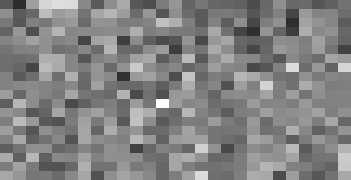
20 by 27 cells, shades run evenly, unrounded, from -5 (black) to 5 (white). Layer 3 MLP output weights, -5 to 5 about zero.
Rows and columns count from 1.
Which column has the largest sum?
15
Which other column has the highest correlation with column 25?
8
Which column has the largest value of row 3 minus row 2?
13
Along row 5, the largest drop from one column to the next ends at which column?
10
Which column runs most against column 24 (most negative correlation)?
23
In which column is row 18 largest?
27
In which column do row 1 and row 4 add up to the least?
20
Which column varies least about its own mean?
26
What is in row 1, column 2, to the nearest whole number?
-3
